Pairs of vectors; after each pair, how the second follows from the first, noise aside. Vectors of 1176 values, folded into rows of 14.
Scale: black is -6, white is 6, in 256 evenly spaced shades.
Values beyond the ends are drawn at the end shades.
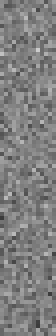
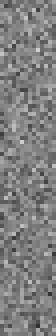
copied.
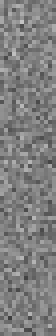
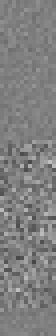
negated, partly zeroed.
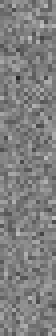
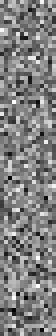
reversed, negated, scaled up.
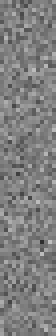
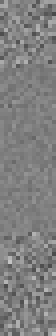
wrapped around, partly zeroed.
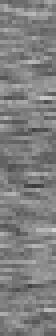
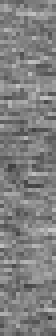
copied.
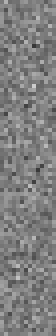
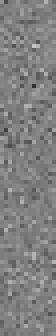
negated, partly zeroed.
